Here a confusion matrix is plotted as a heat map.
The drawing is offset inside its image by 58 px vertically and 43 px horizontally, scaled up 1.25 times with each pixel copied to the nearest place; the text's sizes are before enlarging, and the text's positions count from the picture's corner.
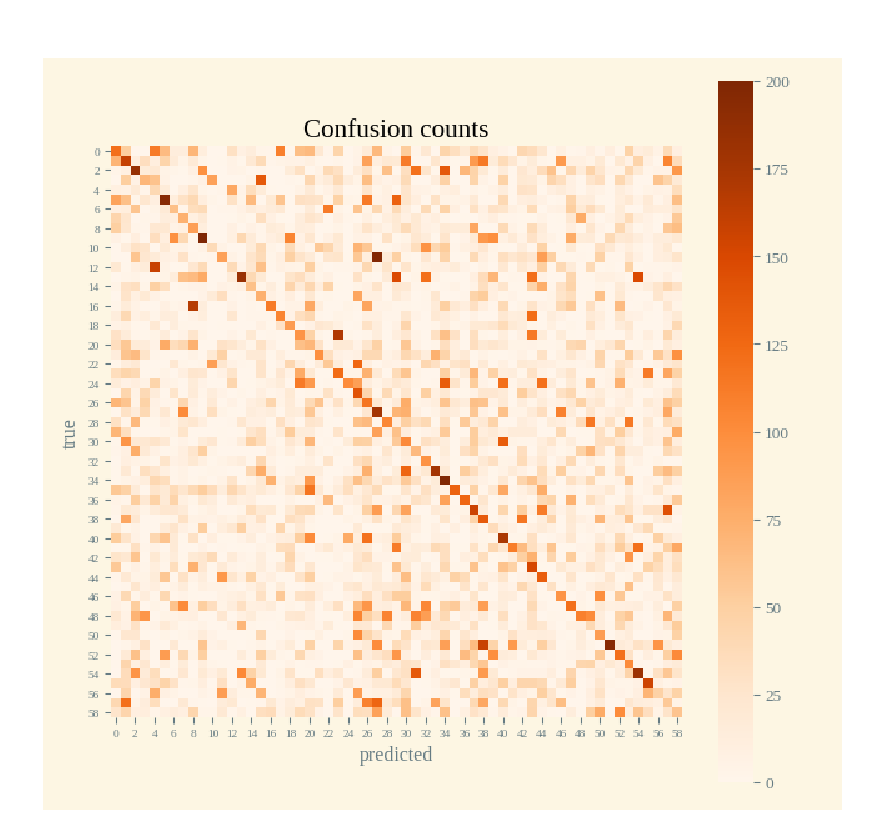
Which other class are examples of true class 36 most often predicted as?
34
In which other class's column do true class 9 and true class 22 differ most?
25
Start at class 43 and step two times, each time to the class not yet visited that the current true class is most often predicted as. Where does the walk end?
37
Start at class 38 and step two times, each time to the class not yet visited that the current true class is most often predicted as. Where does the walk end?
53
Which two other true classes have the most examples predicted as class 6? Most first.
9, 47
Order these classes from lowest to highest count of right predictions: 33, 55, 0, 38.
0, 38, 55, 33
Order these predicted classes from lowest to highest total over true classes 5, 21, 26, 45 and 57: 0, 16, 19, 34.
19, 16, 34, 0
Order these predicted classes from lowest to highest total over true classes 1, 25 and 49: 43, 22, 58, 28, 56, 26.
56, 22, 43, 28, 58, 26
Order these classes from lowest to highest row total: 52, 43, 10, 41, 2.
10, 43, 41, 52, 2
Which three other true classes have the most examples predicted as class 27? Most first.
11, 57, 51
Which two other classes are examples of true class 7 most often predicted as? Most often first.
48, 58
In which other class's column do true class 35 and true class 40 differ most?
26
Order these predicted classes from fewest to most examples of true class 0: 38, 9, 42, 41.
41, 9, 38, 42
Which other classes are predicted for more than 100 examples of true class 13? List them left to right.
29, 32, 43, 54
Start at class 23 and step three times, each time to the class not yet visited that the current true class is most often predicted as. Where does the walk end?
44
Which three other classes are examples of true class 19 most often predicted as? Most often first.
23, 43, 34
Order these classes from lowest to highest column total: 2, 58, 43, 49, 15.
49, 15, 2, 43, 58
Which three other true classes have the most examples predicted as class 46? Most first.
27, 1, 57
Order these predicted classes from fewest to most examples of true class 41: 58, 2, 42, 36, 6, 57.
36, 6, 2, 57, 42, 58
